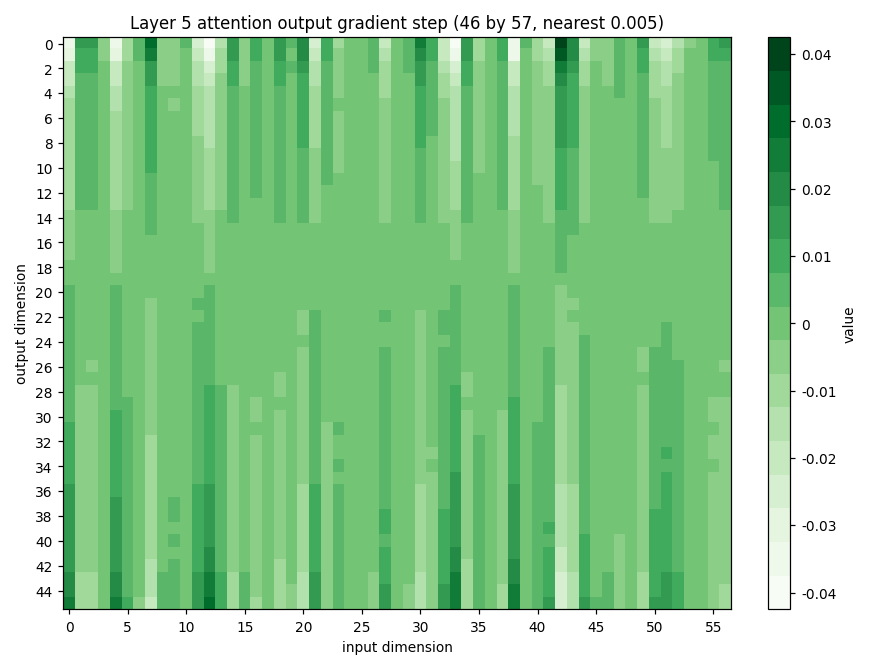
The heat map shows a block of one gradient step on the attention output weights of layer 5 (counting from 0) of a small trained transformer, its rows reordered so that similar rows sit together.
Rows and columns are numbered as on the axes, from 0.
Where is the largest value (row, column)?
0, 42
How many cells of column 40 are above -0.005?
34
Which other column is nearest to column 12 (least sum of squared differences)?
33
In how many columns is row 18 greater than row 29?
12
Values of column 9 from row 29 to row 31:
0 0 0
